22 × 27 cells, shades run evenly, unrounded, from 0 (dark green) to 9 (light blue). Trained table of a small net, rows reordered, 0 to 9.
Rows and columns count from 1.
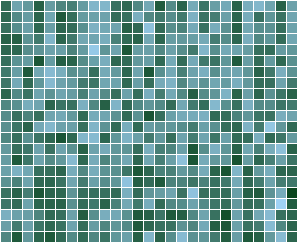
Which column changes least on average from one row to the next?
1
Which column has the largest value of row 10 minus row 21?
20
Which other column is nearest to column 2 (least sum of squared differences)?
24
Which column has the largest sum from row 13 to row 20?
12
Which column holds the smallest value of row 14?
18
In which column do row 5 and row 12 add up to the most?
9
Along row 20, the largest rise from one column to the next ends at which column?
22
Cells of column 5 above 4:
12
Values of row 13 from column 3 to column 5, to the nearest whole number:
5 3 2
